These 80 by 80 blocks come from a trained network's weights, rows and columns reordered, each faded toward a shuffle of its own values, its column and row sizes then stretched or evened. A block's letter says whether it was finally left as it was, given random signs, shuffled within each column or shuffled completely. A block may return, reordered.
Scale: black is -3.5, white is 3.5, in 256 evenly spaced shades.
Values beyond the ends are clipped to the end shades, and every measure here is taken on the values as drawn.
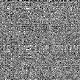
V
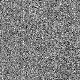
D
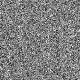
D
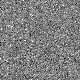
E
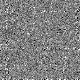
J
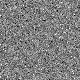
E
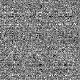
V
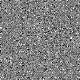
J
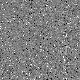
D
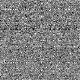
V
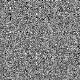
J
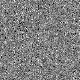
D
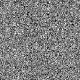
V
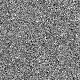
E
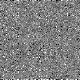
V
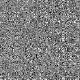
V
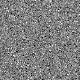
D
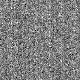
D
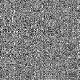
V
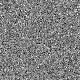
E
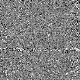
J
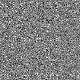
V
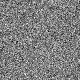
E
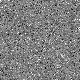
E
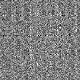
V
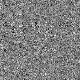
J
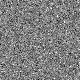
E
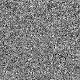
J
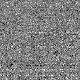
V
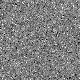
E
